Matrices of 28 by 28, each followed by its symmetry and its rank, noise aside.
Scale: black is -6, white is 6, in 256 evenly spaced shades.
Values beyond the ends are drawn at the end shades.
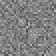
symmetric, rank seven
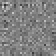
symmetric, rank six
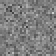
symmetric, rank eight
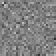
symmetric, rank seven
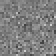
symmetric, rank eight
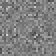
symmetric, rank six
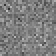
symmetric, rank seven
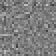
no symmetry, rank six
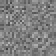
symmetric, rank six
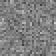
no symmetry, rank seven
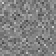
symmetric, rank seven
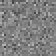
antisymmetric, rank eight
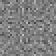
antisymmetric, rank six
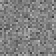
no symmetry, rank six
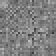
symmetric, rank eight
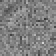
symmetric, rank eight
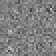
antisymmetric, rank six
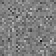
symmetric, rank eight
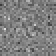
no symmetry, rank seven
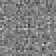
antisymmetric, rank eight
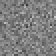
no symmetry, rank eight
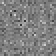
symmetric, rank seven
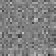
antisymmetric, rank six
